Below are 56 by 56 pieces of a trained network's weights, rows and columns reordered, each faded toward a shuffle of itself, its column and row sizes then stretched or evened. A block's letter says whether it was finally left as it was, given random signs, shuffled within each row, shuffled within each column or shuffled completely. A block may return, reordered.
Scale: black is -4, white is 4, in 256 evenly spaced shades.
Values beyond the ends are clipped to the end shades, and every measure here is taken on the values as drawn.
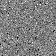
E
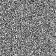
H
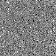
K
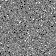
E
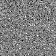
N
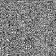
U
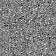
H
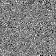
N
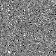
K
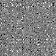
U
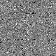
K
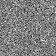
E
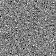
H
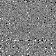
K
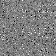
K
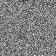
N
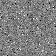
E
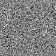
K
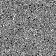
E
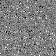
N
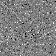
N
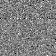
N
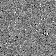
E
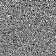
N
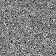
E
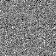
K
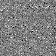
N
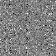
K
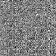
U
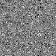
U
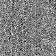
H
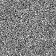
E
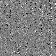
H
